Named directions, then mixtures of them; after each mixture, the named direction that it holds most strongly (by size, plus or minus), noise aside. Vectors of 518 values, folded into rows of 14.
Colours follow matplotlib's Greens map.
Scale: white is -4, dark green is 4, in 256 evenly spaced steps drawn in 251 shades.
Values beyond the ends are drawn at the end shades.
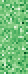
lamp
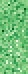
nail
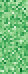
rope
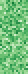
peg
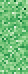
rope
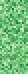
peg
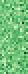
lamp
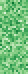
peg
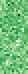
peg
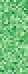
rope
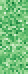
peg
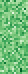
rope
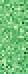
lamp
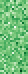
rope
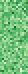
rope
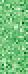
lamp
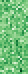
rope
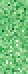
nail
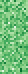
rope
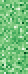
lamp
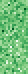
nail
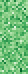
rope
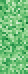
peg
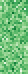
rope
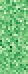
peg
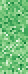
peg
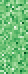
lamp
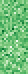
nail
